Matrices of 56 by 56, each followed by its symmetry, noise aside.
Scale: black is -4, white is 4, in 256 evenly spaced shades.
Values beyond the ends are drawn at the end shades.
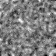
symmetric.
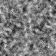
same after a half turn.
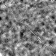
no symmetry.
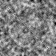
symmetric across the other diagonal.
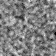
no symmetry.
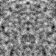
mirrored left to right.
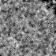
symmetric across the other diagonal.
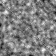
symmetric across the other diagonal.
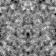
mirrored left to right.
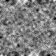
same after a half turn.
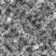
symmetric across the other diagonal.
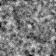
symmetric across the other diagonal.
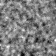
no symmetry.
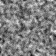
antisymmetric.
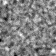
symmetric across the other diagonal.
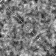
symmetric.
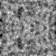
mirrored top to bottom.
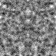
mirrored left to right.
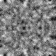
mirrored top to bottom.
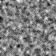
antisymmetric.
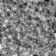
antisymmetric.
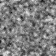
no symmetry.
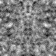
mirrored left to right.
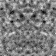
mirrored left to right.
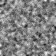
symmetric.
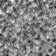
symmetric.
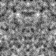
mirrored left to right.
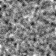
no symmetry.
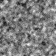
symmetric.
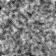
antisymmetric.
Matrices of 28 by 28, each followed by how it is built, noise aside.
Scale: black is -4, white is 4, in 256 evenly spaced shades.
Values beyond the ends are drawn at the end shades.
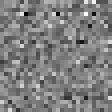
uneven rows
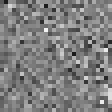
upper triangular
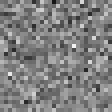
noise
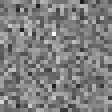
noise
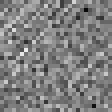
Hankel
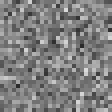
noise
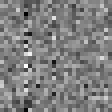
uneven columns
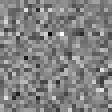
uneven rows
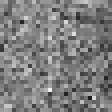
smooth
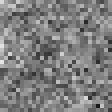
smooth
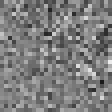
upper triangular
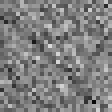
Toeplitz
